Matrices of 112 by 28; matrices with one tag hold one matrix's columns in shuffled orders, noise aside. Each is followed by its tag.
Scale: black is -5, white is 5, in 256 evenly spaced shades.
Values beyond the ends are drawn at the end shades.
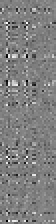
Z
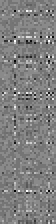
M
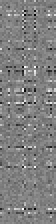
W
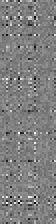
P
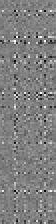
M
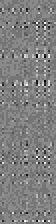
Z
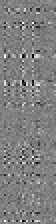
Z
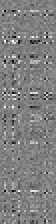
M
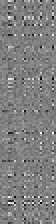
P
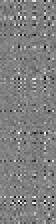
P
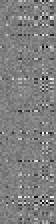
P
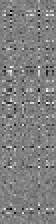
W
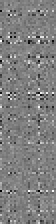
M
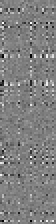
Z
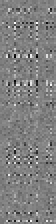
Z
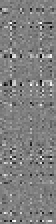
Z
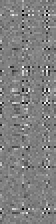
W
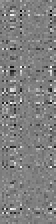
W
